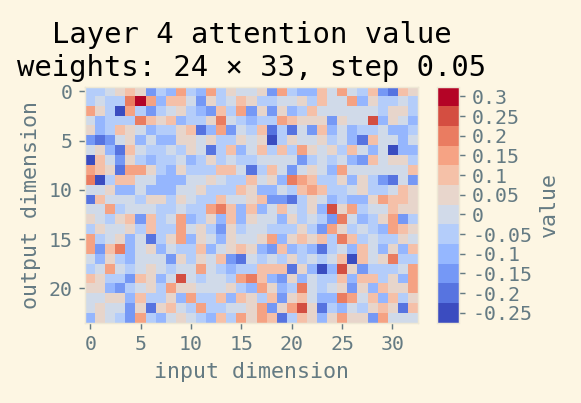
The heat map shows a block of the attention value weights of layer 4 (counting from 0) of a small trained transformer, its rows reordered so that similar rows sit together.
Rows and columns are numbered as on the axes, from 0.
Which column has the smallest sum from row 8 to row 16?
7
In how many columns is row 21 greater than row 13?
14
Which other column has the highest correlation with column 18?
25
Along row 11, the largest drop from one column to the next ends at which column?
18
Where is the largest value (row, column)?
1, 5
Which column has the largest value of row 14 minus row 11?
24
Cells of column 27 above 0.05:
3
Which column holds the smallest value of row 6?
30
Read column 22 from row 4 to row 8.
-0.15 0 0.05 -0.05 0.05
